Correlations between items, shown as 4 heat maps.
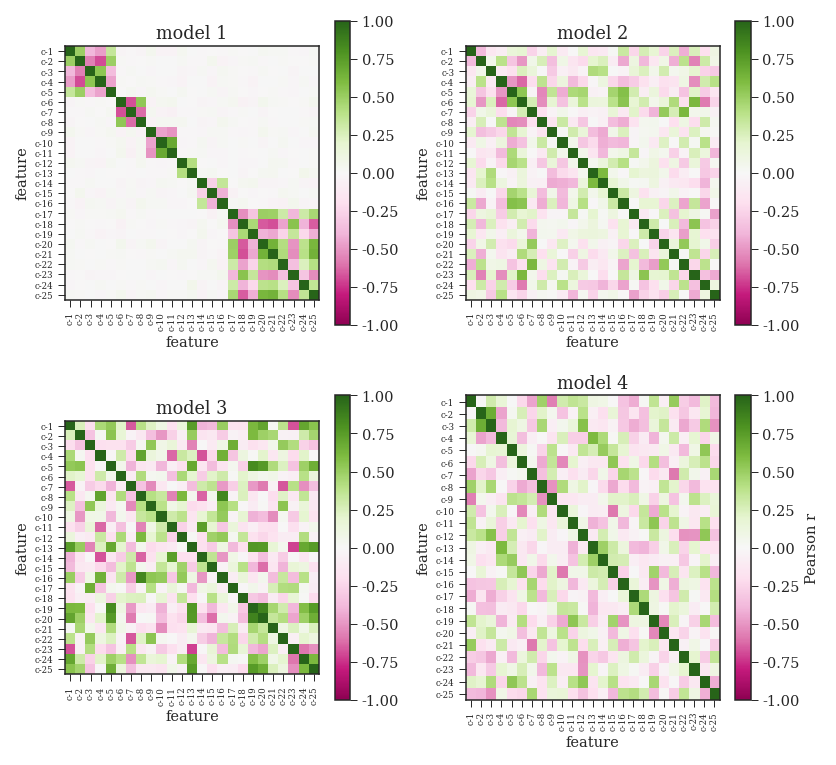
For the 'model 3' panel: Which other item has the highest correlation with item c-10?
c-16
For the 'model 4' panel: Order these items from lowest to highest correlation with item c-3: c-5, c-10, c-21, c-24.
c-21, c-10, c-5, c-24
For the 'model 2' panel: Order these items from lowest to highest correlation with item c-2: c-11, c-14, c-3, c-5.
c-5, c-11, c-3, c-14
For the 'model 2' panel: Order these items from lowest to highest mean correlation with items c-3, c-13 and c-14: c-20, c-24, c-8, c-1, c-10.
c-24, c-10, c-1, c-8, c-20
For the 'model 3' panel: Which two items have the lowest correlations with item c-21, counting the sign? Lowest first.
c-10, c-16
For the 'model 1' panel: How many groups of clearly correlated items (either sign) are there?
6
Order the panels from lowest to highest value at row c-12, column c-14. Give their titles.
model 3, model 1, model 2, model 4
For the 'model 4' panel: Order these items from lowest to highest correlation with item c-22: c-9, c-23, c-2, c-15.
c-2, c-15, c-9, c-23
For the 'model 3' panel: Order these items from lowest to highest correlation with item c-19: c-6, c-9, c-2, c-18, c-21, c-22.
c-18, c-9, c-6, c-22, c-21, c-2
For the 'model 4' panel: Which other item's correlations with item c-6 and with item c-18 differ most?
c-10
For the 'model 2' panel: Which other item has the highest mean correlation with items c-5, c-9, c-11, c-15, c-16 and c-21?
c-6
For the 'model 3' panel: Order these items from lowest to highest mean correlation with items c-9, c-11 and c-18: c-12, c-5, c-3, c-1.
c-5, c-1, c-12, c-3
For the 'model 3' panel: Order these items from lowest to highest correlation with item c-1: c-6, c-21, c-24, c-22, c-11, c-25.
c-11, c-21, c-6, c-22, c-25, c-24
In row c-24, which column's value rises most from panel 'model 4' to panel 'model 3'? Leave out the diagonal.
c-25
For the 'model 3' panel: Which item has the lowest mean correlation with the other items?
c-7
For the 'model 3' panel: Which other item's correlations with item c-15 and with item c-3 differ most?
c-22
